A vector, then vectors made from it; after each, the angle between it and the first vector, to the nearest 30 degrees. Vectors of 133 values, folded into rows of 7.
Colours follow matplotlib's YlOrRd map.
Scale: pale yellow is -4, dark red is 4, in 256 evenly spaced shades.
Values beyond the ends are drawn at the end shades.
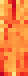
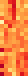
30 degrees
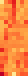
30 degrees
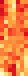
150 degrees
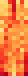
30 degrees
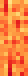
90 degrees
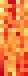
30 degrees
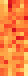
90 degrees
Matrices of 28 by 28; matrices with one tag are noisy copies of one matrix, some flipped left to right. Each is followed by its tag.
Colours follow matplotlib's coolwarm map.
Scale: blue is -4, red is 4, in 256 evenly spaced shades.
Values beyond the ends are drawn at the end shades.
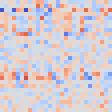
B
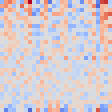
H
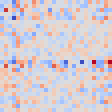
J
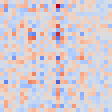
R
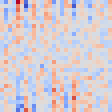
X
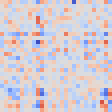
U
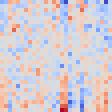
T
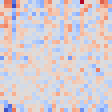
H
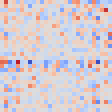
J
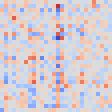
R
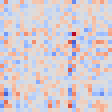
U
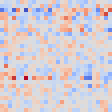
B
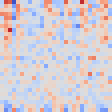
H
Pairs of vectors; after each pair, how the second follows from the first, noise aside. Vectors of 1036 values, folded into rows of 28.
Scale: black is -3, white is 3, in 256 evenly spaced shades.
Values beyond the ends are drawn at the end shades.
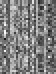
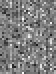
reversed, partly zeroed.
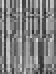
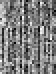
wrapped around, negated.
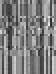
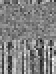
partly zeroed.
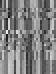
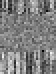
partly zeroed.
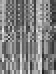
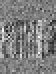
partly zeroed.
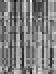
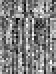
wrapped around.
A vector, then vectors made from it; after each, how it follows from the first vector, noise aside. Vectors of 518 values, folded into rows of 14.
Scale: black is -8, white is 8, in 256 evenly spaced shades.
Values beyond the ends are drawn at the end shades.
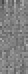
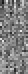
scaled up.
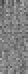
copied.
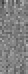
copied.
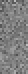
sign-scrambled.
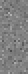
wrapped around, partly zeroed.
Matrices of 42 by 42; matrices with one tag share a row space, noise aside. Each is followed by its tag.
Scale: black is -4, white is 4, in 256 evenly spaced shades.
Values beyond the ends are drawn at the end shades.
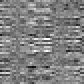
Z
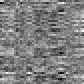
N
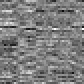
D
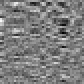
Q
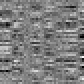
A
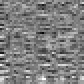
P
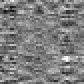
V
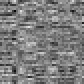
D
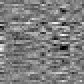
Q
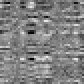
Z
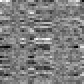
Z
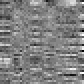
A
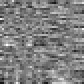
N
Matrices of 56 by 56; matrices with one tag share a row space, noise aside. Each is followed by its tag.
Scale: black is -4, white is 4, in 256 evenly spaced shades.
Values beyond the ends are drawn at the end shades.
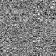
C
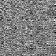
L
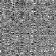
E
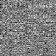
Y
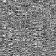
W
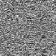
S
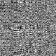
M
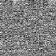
Y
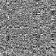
C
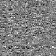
W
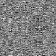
W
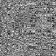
S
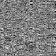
L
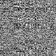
M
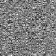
W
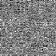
Y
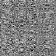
E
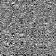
E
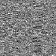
W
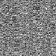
C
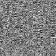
C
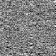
L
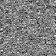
L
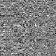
M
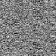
C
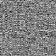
Y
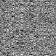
E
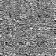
L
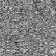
C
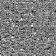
E
